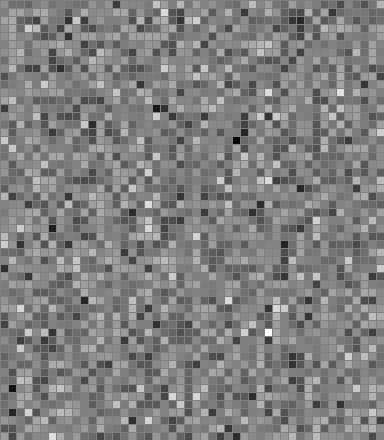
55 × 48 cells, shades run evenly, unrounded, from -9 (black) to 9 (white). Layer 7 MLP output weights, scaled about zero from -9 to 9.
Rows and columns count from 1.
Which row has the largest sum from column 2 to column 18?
2
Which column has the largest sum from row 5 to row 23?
33
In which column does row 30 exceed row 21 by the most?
25
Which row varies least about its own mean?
37
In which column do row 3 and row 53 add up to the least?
17
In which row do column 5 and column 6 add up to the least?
48
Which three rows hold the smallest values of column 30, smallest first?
18, 55, 43
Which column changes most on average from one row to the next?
34
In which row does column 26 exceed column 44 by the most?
9
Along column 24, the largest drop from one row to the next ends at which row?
41
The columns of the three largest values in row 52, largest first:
4, 47, 8
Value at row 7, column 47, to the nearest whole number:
3
